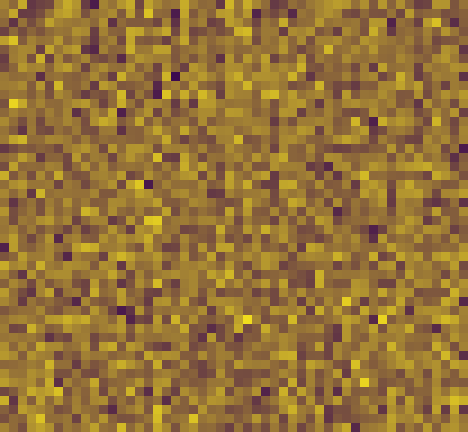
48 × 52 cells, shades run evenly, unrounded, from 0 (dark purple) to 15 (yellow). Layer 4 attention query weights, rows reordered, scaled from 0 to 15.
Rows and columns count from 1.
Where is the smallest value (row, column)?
9, 20
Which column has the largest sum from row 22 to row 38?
18
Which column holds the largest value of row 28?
10
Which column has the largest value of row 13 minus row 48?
26
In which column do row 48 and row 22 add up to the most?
5
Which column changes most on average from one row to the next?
14
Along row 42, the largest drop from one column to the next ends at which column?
39
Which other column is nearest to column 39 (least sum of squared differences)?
50
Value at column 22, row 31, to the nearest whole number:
9
